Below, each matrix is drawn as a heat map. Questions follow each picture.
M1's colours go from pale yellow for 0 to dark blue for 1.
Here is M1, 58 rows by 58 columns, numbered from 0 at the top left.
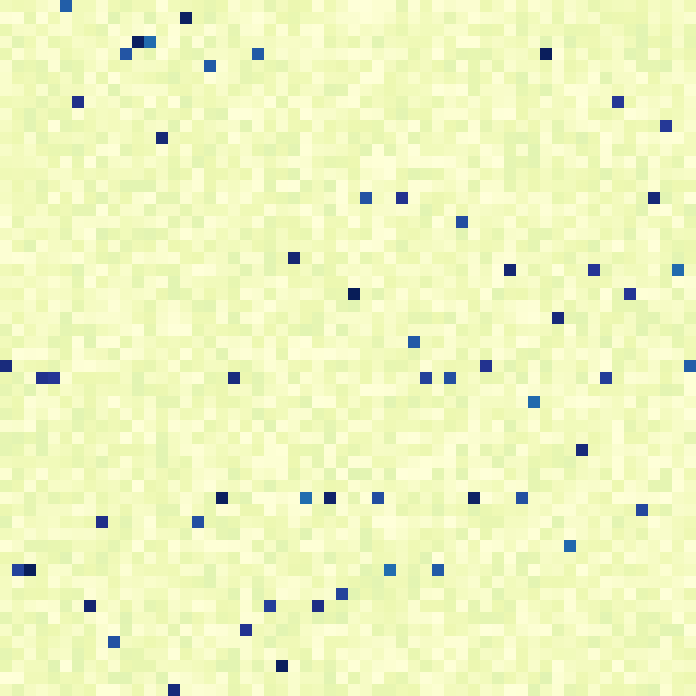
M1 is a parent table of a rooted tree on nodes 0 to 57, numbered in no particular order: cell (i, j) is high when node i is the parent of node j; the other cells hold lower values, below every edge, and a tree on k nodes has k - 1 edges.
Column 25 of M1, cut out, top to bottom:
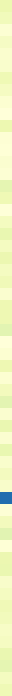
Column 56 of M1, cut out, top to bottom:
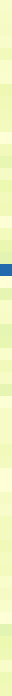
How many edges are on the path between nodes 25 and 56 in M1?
5
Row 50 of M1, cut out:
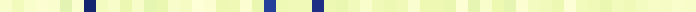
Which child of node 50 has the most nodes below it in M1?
22
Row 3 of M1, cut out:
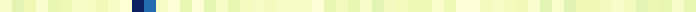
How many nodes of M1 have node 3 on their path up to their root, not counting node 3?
3
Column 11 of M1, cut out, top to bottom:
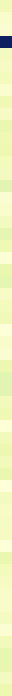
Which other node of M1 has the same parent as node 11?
12
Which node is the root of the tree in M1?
41
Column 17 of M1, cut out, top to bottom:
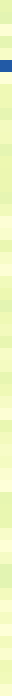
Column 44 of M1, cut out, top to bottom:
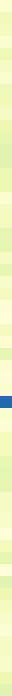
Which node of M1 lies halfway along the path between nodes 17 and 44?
30
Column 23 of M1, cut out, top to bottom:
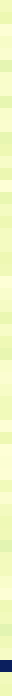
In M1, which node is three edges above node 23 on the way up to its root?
4
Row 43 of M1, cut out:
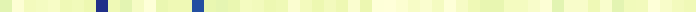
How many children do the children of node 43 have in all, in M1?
5
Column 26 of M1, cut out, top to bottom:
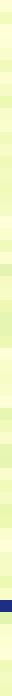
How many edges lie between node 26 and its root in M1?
3
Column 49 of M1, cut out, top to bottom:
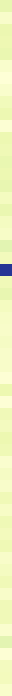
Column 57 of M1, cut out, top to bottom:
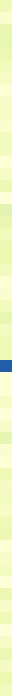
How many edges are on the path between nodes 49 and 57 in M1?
8
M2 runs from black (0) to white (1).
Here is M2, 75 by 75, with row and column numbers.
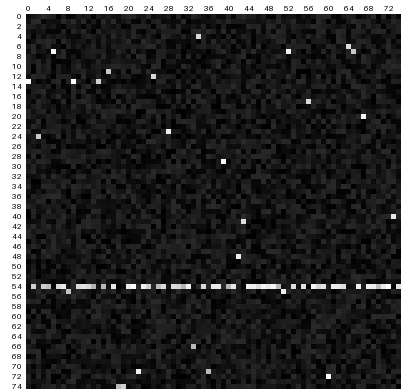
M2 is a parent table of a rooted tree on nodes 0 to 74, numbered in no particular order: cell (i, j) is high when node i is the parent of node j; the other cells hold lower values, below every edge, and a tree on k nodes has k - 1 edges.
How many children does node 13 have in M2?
3
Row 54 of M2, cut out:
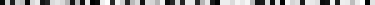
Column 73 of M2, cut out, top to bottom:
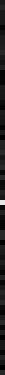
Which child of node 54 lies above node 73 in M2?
40
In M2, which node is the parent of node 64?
6
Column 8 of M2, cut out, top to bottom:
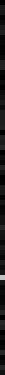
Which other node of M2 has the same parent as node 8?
51
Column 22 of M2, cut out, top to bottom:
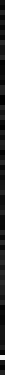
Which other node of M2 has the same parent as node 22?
36
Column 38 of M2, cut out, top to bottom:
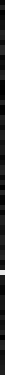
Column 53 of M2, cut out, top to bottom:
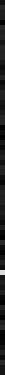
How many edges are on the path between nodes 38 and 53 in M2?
2
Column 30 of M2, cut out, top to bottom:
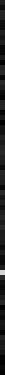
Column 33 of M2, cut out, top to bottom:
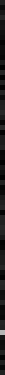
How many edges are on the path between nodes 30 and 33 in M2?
3
